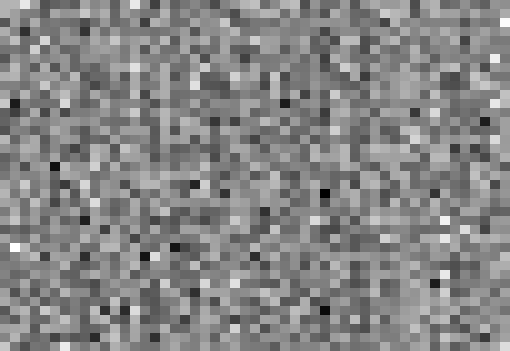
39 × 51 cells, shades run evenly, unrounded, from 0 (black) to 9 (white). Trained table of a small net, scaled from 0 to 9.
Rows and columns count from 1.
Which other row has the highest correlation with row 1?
17
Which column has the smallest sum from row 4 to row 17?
33
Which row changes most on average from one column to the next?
22
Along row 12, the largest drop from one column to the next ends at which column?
2
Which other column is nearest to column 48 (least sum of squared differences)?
8
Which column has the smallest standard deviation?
41
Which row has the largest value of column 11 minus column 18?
28
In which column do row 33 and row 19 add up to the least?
6
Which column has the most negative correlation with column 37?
42
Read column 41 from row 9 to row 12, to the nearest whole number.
6 6 6 5
